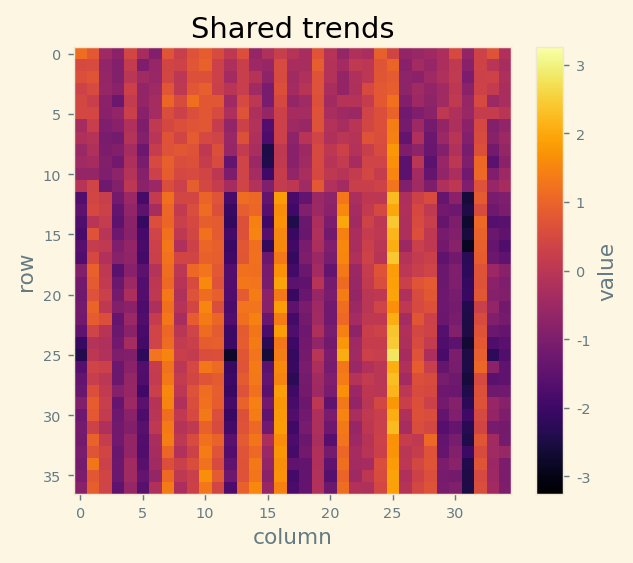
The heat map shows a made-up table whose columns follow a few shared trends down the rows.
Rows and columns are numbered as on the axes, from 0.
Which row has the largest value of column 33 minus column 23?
0
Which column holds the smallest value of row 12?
31
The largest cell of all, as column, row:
25, 25
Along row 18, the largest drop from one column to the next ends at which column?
17
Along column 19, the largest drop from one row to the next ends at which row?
12
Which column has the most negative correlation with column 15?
6
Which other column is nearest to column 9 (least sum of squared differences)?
24
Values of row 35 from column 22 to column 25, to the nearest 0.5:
-0.5 0 0.5 2
